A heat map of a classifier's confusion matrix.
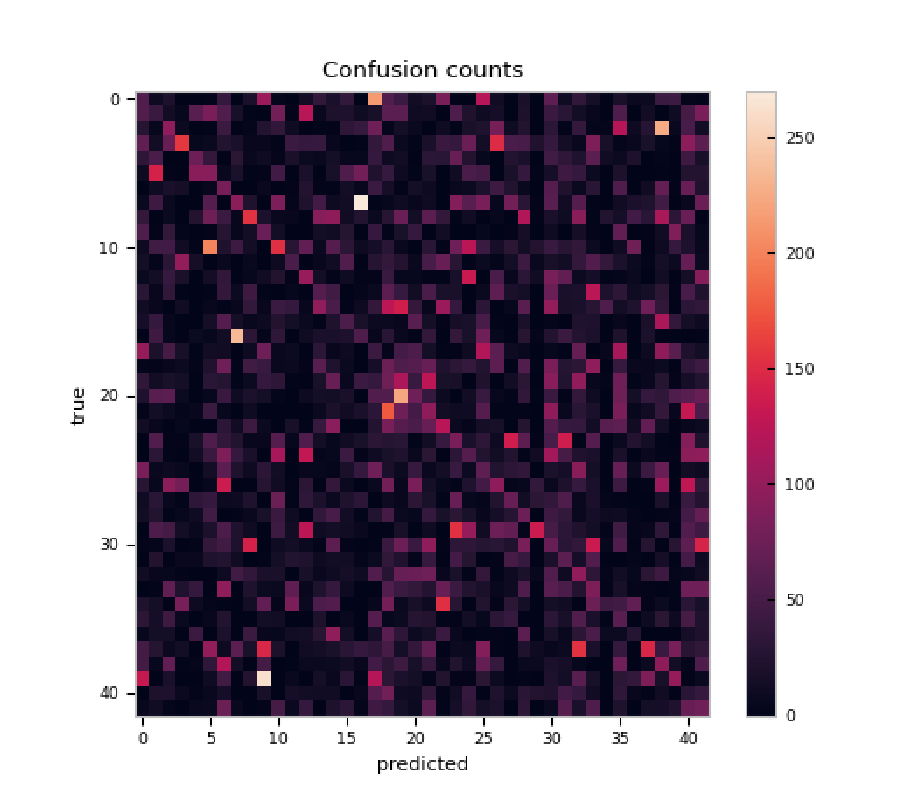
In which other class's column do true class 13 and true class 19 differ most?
33
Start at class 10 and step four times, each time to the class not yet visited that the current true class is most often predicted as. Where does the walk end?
24
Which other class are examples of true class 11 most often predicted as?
3
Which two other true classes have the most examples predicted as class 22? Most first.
34, 14
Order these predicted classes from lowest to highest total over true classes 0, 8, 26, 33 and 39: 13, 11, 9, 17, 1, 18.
1, 11, 13, 18, 17, 9
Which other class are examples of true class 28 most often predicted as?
41
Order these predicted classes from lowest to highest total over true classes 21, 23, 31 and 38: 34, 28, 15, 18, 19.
34, 15, 28, 19, 18
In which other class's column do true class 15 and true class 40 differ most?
38
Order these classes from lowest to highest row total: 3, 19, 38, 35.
35, 38, 19, 3
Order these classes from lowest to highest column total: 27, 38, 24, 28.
27, 24, 28, 38
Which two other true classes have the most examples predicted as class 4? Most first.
5, 1
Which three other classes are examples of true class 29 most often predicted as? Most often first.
23, 12, 24
